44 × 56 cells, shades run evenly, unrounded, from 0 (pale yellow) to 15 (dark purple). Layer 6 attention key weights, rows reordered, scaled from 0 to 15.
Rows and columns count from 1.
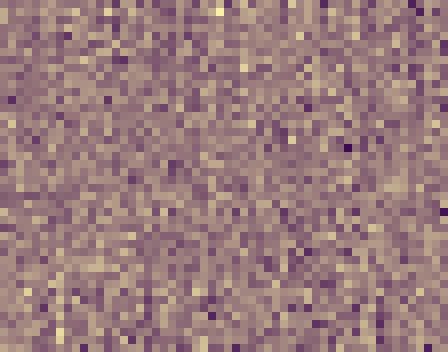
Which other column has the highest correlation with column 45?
6
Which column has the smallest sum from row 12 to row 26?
27
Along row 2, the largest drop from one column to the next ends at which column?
54
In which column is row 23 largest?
17
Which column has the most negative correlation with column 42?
29
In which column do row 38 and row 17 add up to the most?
19
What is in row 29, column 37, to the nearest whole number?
11
